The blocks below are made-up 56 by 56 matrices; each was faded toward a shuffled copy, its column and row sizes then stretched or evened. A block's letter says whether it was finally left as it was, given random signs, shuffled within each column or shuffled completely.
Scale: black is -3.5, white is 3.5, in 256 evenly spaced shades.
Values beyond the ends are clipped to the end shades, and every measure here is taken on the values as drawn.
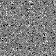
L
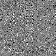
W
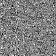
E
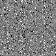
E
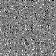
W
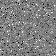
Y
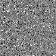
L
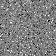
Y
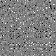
W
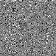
W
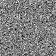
Y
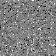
L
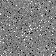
Y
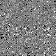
L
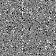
L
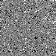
L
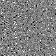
E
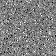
Y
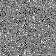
E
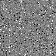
E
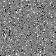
E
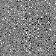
W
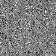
L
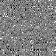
W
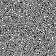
Y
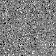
L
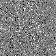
E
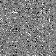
W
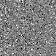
E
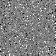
E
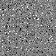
L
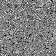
Y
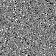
Y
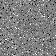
Y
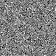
Y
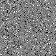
E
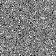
E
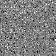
L
